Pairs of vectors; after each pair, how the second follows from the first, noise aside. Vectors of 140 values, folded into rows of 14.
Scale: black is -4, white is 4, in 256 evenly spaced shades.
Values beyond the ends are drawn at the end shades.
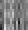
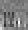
negated, partly zeroed.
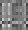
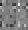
reversed, partly zeroed.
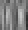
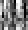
wrapped around, scaled up.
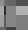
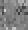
negated, partly zeroed.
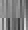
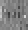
wrapped around, partly zeroed.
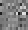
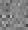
reversed, shrunk.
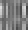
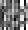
wrapped around, scaled up.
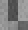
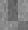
shrunk.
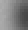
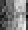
wrapped around, negated, scaled up.
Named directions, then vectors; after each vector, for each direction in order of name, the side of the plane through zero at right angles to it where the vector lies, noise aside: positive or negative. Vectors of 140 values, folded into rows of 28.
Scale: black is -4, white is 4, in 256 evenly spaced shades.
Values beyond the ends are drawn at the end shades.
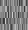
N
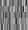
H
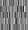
positive, negative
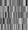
positive, positive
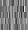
positive, negative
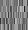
negative, positive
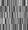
negative, negative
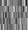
positive, positive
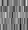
negative, negative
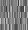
positive, negative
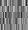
positive, positive
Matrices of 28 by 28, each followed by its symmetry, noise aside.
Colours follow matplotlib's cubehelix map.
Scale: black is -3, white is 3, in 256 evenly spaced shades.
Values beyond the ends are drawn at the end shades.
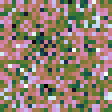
symmetric.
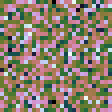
no symmetry.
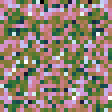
mirrored left to right.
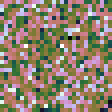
symmetric.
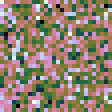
mirrored top to bottom.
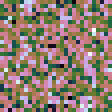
same after a half turn.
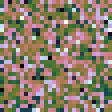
antisymmetric.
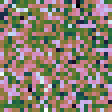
no symmetry.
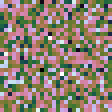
same after a half turn.
